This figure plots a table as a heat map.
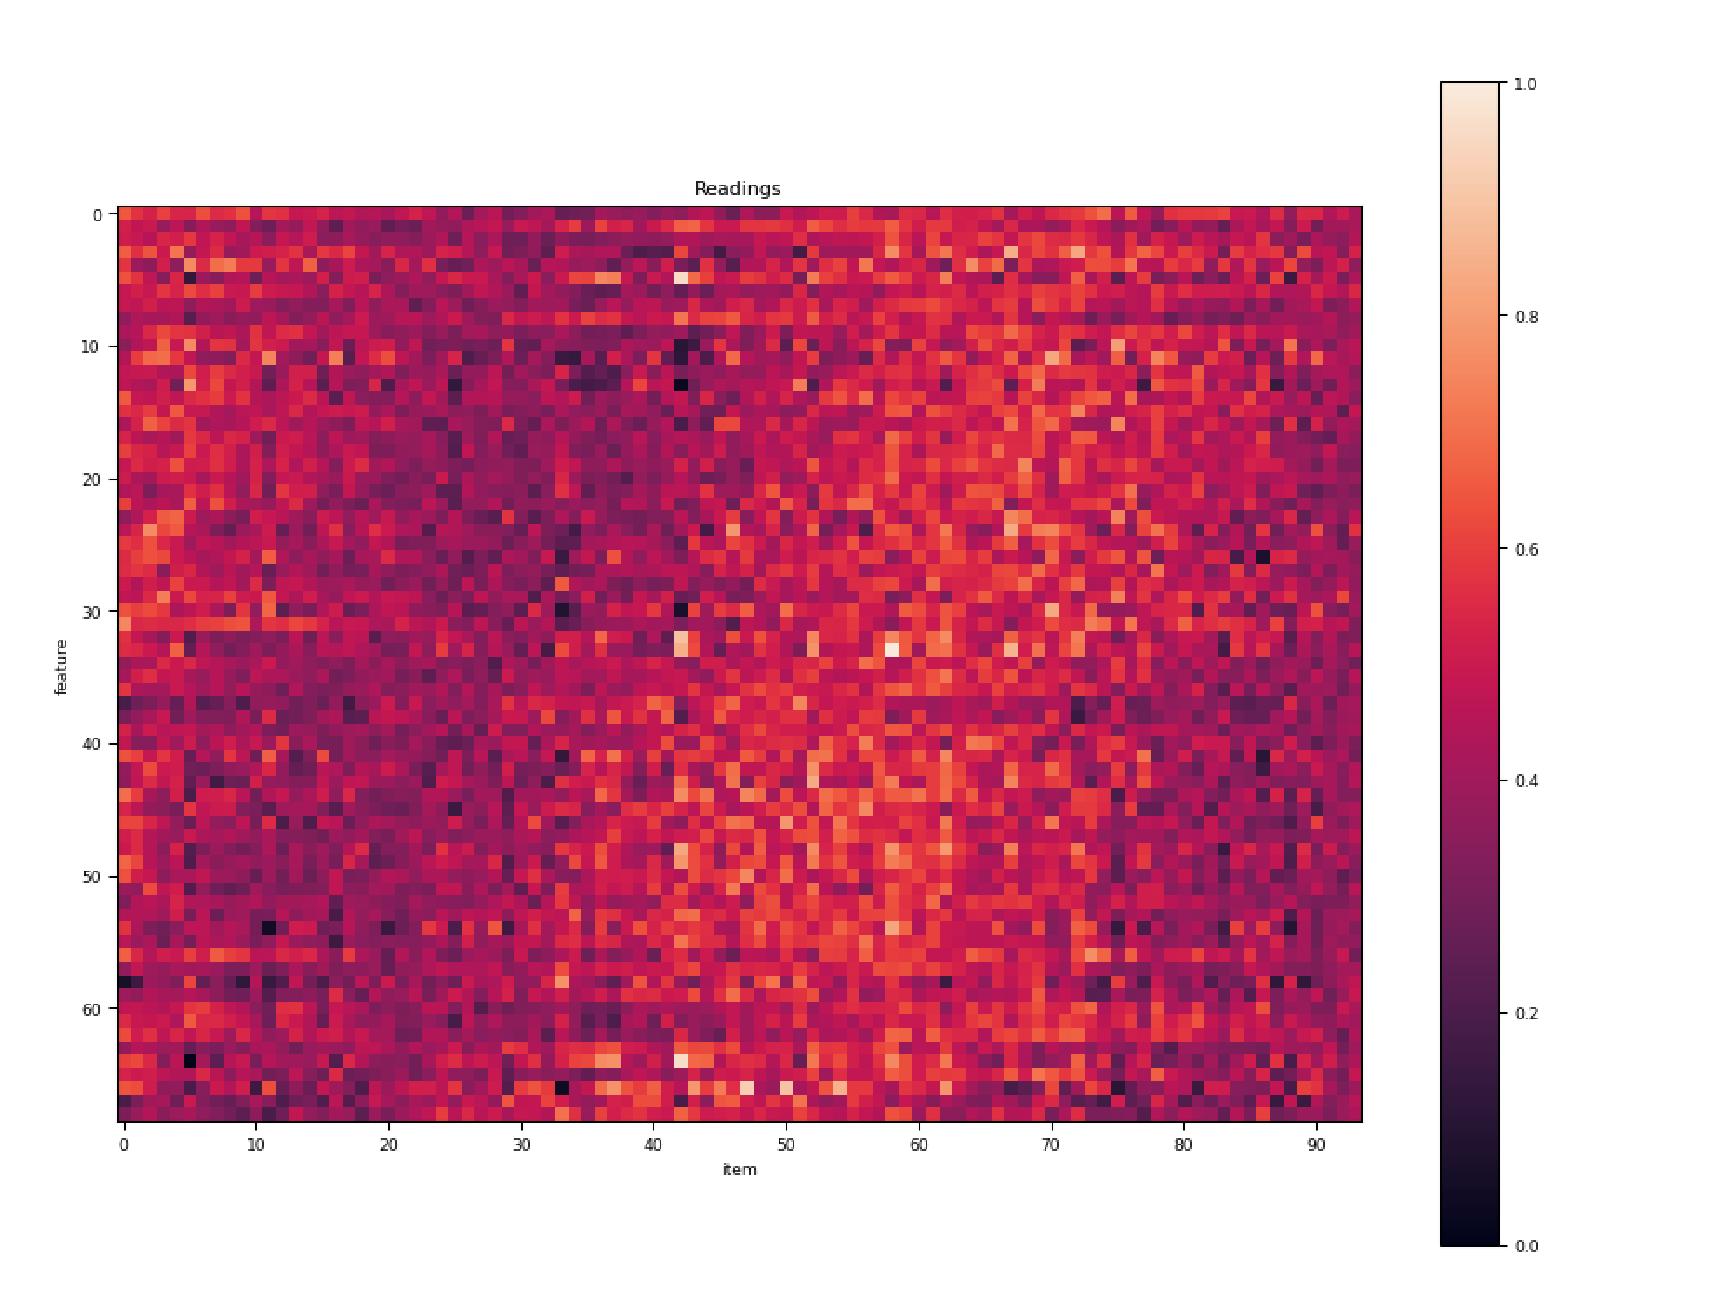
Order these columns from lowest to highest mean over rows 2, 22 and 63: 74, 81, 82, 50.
82, 81, 74, 50
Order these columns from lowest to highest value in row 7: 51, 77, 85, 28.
85, 28, 77, 51
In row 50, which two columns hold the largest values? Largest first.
47, 50
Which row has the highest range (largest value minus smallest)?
64
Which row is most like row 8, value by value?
63
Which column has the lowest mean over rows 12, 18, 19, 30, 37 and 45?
25
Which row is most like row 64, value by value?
5
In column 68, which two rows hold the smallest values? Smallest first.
66, 67
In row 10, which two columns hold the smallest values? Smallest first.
42, 43
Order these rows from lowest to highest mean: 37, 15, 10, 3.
37, 10, 15, 3
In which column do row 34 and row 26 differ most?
33
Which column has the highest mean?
58
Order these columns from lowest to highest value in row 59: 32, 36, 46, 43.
32, 36, 43, 46
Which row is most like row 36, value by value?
39
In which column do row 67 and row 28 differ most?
72
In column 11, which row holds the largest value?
11
